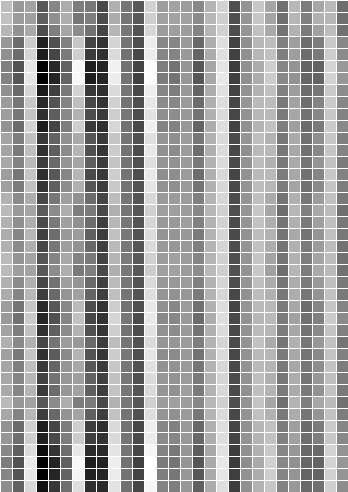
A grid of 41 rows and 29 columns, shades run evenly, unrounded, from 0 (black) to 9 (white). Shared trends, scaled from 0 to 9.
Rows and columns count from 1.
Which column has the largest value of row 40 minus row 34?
7
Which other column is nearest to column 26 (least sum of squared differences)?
11
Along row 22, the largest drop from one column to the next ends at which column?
20
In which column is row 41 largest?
13
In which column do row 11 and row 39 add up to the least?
4
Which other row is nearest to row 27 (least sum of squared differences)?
9
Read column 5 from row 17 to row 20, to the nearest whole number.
4 5 4 4
